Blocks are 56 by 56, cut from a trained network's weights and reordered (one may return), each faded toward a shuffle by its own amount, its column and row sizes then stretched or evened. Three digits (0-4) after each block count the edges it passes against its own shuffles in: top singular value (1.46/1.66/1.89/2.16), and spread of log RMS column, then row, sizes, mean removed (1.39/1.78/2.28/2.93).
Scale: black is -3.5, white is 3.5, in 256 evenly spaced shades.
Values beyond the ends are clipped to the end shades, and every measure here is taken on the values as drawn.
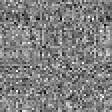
3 0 1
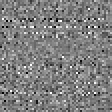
3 1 3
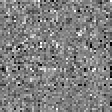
1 2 2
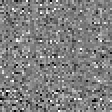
0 2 3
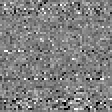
1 0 3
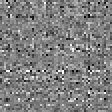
2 2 4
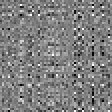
4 4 3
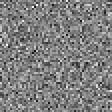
2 0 0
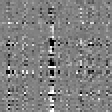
4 4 3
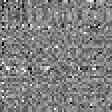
2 1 1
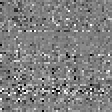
2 2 4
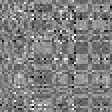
4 2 2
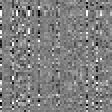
4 4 1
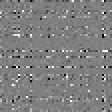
3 2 4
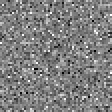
0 0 0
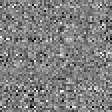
2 1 3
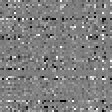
1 3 4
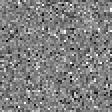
0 1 1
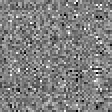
3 1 0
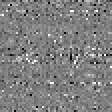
1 1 3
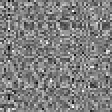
4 1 0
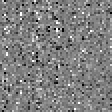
0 2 0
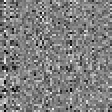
3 3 0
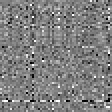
3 2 2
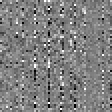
2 4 1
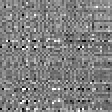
3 1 3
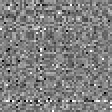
3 0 1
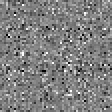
0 2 2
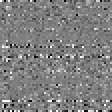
1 0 4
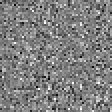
1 2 0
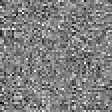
2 2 0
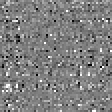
1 2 3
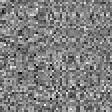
4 1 1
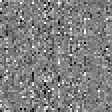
1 3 0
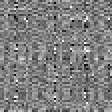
4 2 1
